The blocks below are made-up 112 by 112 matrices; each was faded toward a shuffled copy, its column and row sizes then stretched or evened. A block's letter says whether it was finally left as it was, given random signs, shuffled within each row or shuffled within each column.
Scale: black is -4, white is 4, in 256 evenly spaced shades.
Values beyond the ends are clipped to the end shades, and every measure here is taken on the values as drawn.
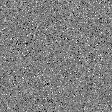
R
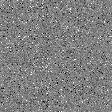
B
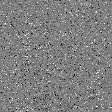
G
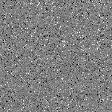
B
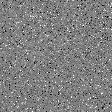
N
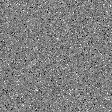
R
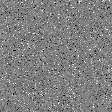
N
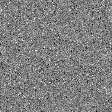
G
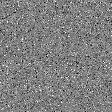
R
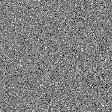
B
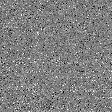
R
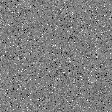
N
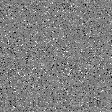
B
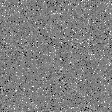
G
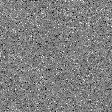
R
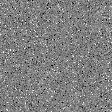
N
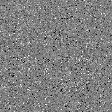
B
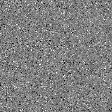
G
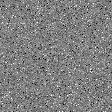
R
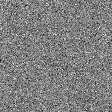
R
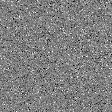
R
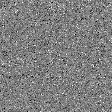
G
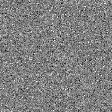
B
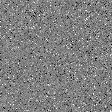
N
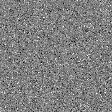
G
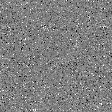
G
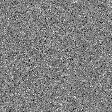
N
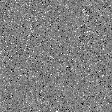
G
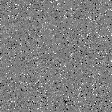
B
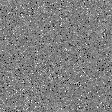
N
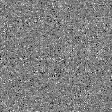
B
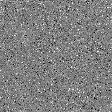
B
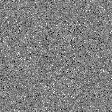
G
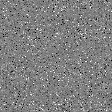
G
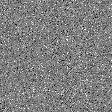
N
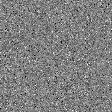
N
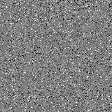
B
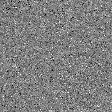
N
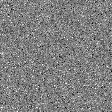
R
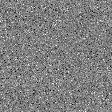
R
